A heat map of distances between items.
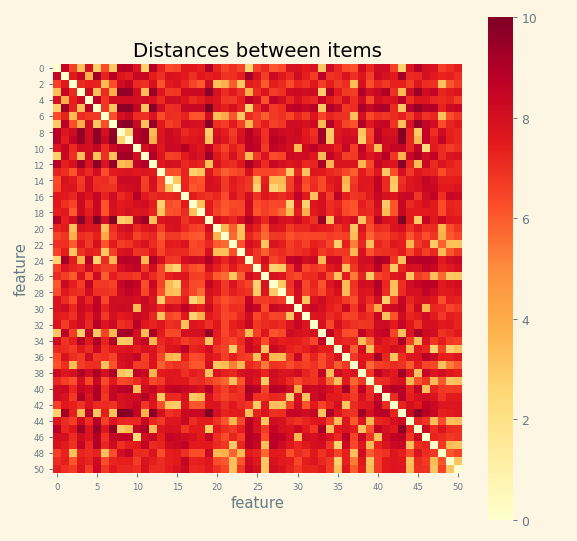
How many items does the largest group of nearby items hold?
8
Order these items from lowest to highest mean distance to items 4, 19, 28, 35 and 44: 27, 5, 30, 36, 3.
36, 27, 30, 3, 5
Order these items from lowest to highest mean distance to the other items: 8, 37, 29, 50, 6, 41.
37, 6, 50, 29, 41, 8
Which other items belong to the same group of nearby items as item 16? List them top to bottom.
32
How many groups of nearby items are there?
9
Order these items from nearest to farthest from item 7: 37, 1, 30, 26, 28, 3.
3, 37, 28, 26, 30, 1
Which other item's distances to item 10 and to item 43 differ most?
46
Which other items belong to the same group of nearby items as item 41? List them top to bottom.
13, 17, 18, 29, 31
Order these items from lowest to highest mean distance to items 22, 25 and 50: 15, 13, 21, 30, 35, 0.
35, 15, 21, 13, 0, 30
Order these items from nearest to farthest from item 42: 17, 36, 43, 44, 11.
36, 17, 11, 43, 44
